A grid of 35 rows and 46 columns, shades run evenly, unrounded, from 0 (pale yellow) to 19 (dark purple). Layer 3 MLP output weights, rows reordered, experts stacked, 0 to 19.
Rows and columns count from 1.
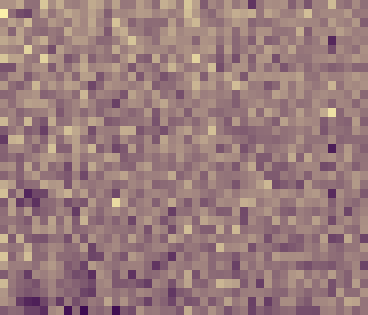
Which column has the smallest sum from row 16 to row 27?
7
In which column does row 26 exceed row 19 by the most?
19
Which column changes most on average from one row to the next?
42
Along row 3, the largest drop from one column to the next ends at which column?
15
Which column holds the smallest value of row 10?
30
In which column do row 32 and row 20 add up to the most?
11
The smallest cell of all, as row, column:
2, 1
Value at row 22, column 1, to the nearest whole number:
4
